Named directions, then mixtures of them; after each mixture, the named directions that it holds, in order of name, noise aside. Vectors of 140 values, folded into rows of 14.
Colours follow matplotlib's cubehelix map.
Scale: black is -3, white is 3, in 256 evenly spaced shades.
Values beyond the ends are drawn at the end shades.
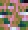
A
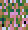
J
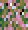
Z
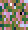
A, Z.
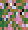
Z.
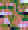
A.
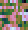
A, J.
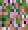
J.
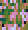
A, J.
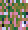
A, J.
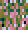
J.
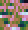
A.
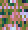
A, J.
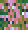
A, Z.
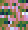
A, Z.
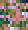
A, Z.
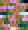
A.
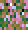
Z.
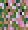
Z.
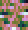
A.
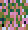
J.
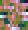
A.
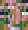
A, Z.
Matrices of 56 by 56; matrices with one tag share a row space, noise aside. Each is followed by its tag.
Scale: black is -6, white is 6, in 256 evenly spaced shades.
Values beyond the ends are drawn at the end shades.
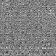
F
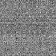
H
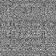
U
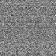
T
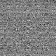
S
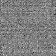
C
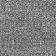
F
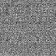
F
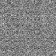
T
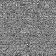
S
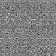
F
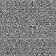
H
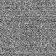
U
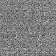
H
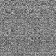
T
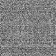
C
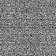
U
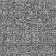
S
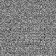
U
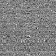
S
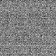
F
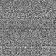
F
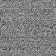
C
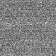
U
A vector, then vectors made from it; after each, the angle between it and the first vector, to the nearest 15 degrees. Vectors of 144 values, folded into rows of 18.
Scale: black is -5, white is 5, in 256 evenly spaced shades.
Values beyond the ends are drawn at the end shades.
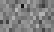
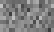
60 degrees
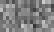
90 degrees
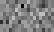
15 degrees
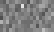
150 degrees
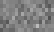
60 degrees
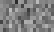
60 degrees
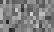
45 degrees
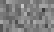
120 degrees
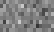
120 degrees
